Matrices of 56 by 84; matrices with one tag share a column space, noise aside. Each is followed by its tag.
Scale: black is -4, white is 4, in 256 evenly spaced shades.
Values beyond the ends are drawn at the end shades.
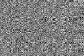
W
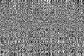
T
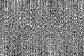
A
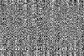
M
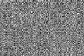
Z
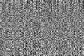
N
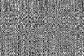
A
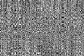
A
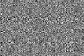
W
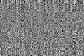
N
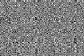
W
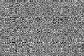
W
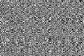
W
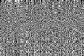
T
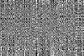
M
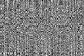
A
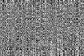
M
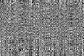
M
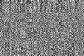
N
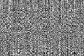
A
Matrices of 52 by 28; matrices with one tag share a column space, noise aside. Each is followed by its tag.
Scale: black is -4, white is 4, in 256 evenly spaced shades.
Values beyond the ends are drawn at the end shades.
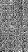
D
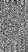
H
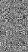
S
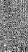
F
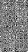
D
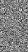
S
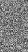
S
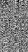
H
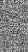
H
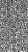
F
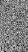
F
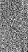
D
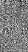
H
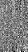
F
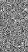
S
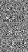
S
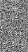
S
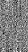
D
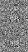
S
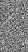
S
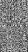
D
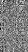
H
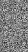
S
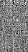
H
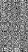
D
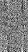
D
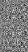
S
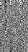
H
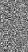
S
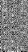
F
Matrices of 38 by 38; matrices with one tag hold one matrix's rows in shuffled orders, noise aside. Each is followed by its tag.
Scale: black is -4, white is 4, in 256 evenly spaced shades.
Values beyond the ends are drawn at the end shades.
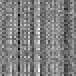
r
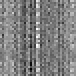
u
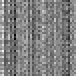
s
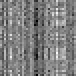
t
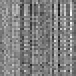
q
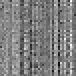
q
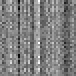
r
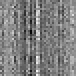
u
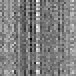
u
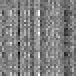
r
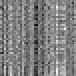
t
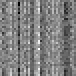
r
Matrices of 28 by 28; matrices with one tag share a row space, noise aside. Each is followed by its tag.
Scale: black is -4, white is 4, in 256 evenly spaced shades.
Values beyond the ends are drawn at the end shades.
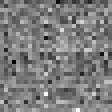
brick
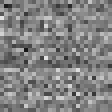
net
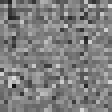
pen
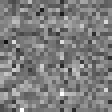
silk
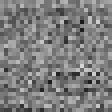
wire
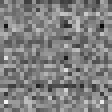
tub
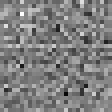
wire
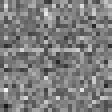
brick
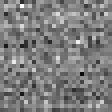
wire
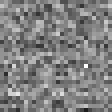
pen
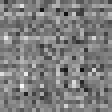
wire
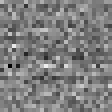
pen
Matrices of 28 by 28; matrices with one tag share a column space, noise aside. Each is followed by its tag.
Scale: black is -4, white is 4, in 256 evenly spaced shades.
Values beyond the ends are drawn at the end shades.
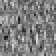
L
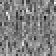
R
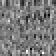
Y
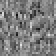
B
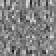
Y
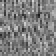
B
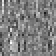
B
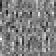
B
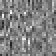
B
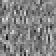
L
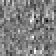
Y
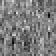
B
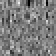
Y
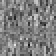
R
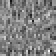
Y
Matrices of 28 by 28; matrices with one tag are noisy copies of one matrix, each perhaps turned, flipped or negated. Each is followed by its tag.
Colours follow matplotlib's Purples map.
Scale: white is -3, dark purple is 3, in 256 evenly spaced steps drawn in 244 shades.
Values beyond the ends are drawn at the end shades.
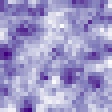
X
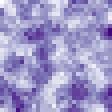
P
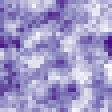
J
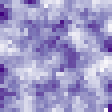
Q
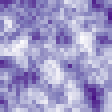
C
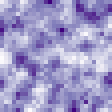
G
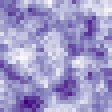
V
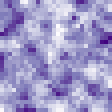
G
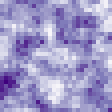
V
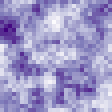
V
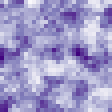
P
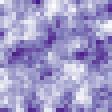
X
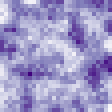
Q
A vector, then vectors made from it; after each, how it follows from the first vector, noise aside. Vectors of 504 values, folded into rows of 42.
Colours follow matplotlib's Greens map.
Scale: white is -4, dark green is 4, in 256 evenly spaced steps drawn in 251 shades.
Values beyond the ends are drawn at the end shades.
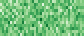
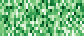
reversed, scaled up.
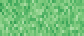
negated, shrunk.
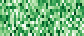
reversed, scaled up.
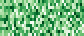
reversed, scaled up.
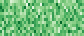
wrapped around, negated.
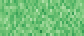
reversed, negated, shrunk.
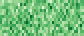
wrapped around, negated.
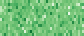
wrapped around, partly zeroed.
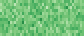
shrunk.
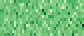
reversed, negated, partly zeroed.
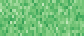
shrunk.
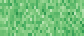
reversed, negated, shrunk.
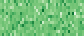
reversed, negated, partly zeroed.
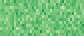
reversed, negated, shrunk.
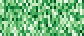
wrapped around, scaled up.
